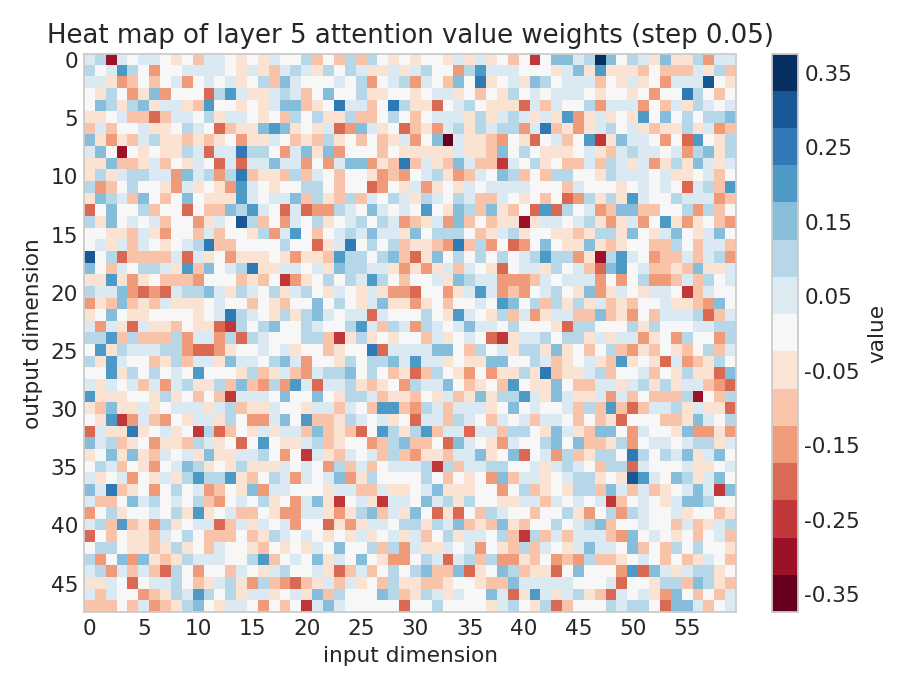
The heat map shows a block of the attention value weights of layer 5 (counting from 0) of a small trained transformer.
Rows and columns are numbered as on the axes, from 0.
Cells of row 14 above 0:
21
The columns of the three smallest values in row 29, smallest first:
56, 13, 48
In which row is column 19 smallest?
45
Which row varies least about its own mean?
42
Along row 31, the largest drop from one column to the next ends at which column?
3
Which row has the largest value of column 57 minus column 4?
2
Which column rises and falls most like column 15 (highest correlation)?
49
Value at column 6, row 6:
-0.05
